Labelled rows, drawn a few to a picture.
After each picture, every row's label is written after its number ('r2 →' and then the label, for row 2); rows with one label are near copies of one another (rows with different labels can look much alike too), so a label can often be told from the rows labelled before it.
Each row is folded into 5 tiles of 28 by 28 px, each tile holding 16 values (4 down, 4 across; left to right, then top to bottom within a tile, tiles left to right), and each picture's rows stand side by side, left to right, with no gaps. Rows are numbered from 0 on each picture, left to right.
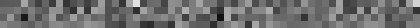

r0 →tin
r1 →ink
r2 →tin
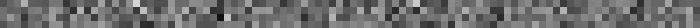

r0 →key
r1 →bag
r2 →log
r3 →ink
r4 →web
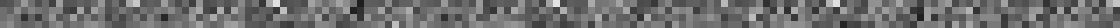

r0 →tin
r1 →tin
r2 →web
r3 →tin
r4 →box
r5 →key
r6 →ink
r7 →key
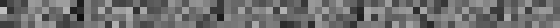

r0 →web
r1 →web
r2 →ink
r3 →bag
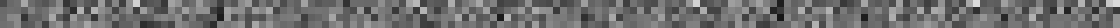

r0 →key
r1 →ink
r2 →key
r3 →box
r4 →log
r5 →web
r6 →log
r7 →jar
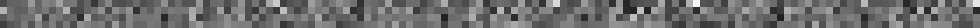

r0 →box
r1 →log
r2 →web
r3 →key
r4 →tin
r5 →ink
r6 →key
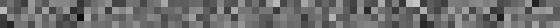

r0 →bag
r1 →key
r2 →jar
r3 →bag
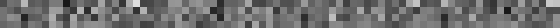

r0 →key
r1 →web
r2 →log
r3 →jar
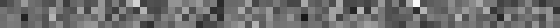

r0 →log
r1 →web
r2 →tin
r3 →box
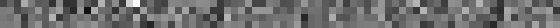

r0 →jar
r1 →bag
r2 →log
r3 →ink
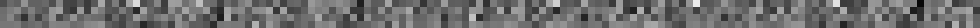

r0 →tin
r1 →ink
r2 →web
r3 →log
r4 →tin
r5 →tin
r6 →web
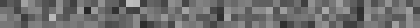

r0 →jar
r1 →ink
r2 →ink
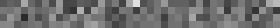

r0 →tin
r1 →log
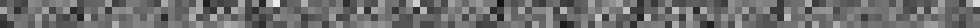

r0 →bag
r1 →tin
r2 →key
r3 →web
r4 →box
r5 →bag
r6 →tin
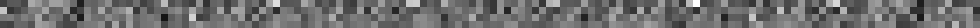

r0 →web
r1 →log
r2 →jar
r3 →jar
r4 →tin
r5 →log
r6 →web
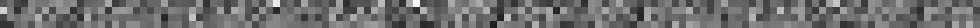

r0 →bag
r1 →log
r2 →tin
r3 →box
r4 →ink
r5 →log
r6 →ink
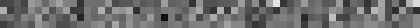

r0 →web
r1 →tin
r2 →log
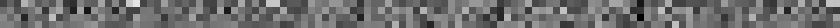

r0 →jar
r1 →jar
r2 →web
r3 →bag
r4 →web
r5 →jar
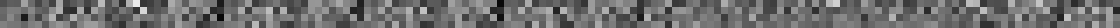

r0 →tin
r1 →web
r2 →web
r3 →web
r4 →bag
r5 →jar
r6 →jar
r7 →box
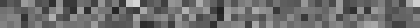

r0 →jar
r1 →ink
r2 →tin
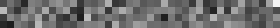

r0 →bag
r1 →tin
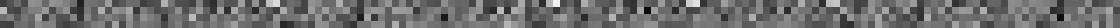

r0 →web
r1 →jar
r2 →ink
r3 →tin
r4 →jar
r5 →jar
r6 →bag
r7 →web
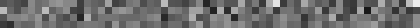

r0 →bag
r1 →key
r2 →jar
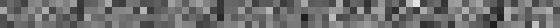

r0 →bag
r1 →web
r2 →log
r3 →ink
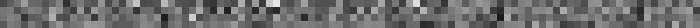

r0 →key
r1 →jar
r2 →tin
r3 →ink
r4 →ink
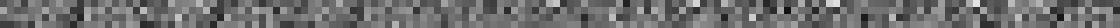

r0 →ink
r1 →box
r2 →ink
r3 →jar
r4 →log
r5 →jar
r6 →log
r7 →box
